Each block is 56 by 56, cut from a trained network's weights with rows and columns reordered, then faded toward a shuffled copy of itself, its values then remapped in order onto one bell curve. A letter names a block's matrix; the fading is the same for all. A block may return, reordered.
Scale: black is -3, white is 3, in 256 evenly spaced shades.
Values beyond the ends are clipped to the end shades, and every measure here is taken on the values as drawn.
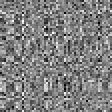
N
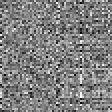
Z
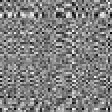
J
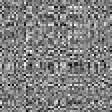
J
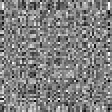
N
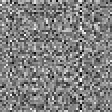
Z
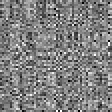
N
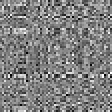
J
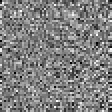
Z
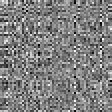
N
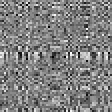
J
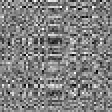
J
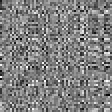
J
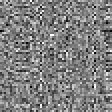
Z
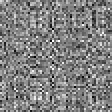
N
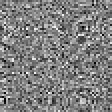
Z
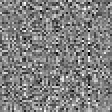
Z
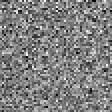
Z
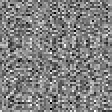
N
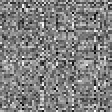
J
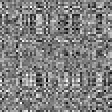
J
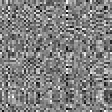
N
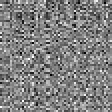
Z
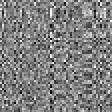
N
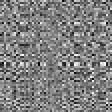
J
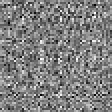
Z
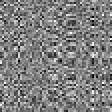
N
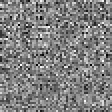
Z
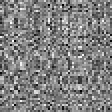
N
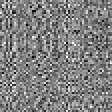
N
